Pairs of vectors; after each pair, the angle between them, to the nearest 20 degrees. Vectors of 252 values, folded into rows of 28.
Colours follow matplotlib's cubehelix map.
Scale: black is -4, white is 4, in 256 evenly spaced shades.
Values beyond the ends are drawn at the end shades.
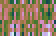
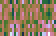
20 degrees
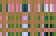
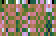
60 degrees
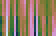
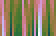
100 degrees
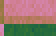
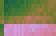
160 degrees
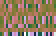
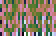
40 degrees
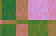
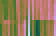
60 degrees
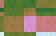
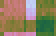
120 degrees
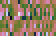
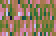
20 degrees
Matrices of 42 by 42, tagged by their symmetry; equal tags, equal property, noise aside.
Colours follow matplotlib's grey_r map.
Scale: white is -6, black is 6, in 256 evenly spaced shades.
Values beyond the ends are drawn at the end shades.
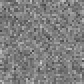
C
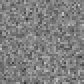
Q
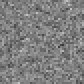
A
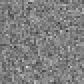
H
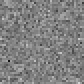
A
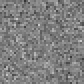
C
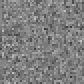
H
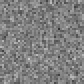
Q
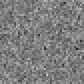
A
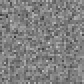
Q
